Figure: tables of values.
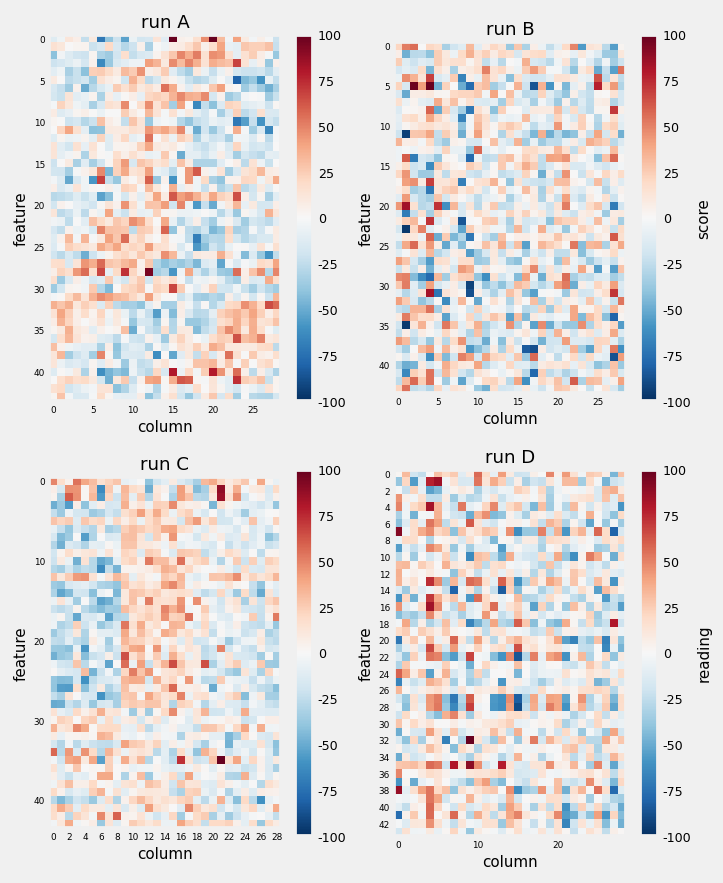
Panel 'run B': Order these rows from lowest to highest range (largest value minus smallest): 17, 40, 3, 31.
40, 3, 17, 31
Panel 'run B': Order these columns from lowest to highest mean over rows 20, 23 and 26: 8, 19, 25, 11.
8, 19, 11, 25
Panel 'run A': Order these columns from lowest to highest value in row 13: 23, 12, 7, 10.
7, 10, 23, 12
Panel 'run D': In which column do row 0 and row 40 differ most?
21
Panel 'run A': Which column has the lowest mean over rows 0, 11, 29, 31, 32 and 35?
18
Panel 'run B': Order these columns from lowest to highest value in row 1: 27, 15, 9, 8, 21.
27, 15, 21, 8, 9
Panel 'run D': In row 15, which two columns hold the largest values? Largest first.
4, 10
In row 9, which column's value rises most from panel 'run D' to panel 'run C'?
13
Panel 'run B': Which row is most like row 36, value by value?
13
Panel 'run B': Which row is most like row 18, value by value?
15
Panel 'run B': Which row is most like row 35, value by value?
11
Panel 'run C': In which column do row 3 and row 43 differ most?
2
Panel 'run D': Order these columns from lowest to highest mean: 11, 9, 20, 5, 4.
9, 11, 20, 5, 4
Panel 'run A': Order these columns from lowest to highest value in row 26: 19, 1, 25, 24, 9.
24, 1, 25, 19, 9
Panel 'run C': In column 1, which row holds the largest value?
41
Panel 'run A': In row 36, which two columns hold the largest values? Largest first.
23, 26
